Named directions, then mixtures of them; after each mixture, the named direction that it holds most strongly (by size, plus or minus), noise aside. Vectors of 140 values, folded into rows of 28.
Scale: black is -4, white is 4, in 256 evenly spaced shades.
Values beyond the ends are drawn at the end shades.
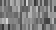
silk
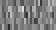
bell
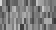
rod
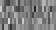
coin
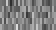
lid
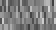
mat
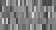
lid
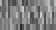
mat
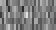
bell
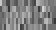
rod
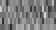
mat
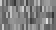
bell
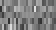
coin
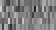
coin
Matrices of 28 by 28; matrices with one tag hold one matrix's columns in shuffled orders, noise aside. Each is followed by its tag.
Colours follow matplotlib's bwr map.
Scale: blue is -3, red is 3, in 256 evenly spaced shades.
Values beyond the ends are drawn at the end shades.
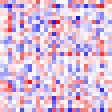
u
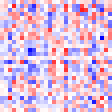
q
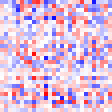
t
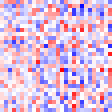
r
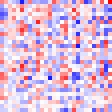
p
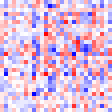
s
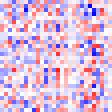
r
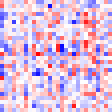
s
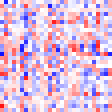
s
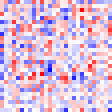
p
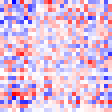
t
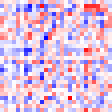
q
